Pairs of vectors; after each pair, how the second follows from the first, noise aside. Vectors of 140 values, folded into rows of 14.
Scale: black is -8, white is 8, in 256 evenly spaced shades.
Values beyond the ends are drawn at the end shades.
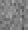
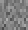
shuffled.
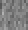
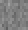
wrapped around, shrunk.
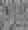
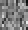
wrapped around, scaled up.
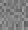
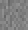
wrapped around, shrunk.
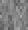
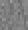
wrapped around, shrunk.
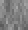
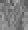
reversed.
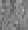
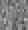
reversed.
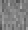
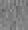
wrapped around, shrunk.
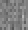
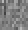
reversed, negated.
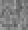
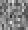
wrapped around, scaled up.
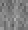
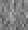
reversed.
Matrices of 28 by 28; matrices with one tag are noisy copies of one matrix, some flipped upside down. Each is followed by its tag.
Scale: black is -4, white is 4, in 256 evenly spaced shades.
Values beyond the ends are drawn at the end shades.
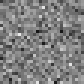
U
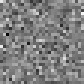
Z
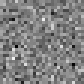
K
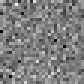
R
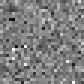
K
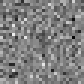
K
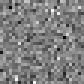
R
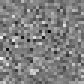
Z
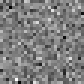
R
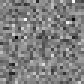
K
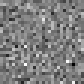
K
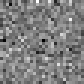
U
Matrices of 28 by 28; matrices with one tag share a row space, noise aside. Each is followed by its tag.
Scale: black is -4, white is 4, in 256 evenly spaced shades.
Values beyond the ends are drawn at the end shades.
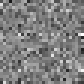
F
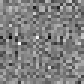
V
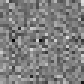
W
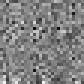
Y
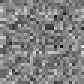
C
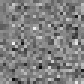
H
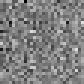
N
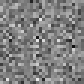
Y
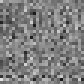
N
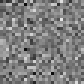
N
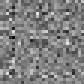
W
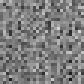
V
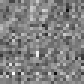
W
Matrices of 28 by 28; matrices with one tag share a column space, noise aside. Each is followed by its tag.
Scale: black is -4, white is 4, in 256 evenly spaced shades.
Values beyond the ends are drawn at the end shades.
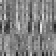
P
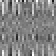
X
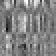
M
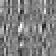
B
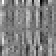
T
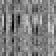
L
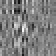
B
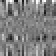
X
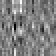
B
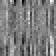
T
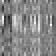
L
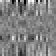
X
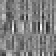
P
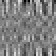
X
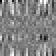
X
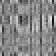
L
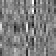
B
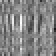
L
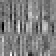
P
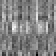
P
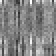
T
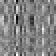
L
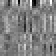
M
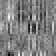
P
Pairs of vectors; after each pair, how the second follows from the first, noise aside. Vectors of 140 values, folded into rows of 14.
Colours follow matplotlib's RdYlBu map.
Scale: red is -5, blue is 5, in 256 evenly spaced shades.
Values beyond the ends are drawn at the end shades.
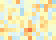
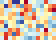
reversed, scaled up.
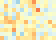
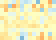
reversed, negated, partly zeroed.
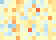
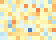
sign-scrambled.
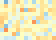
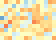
sign-scrambled.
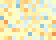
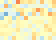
wrapped around, negated, partly zeroed.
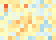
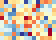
reversed, scaled up.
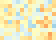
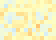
reversed, negated, shrunk.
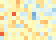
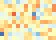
sign-scrambled.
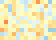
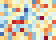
wrapped around, negated, scaled up.
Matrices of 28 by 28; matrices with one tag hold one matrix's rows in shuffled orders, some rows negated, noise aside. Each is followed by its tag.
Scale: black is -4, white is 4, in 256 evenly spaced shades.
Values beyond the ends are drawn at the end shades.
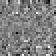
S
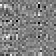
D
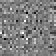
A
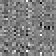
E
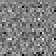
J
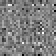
J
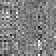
D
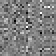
E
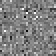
A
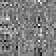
D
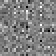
E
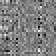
D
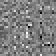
E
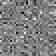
A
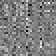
E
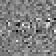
S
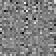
A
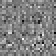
J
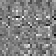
S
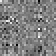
D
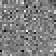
A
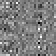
D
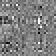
D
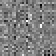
E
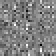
E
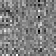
D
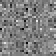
A
